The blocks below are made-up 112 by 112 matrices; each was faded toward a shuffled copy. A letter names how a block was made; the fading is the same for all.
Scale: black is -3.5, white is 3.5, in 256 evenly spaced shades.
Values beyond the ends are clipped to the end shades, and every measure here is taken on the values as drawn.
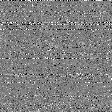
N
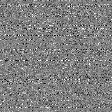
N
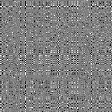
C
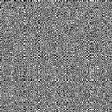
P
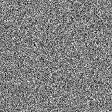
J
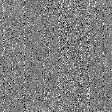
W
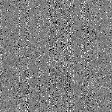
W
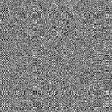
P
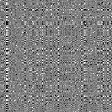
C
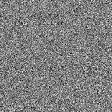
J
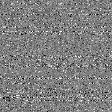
N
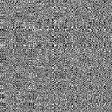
P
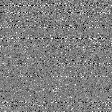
N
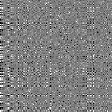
C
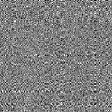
P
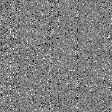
W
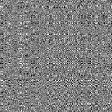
P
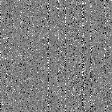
W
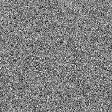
J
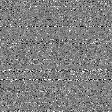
N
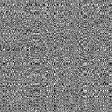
P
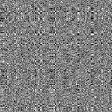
P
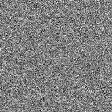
J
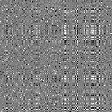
C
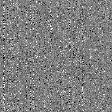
W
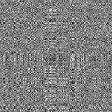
P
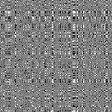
C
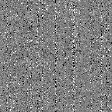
W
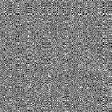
P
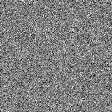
J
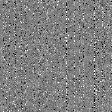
W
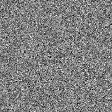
J
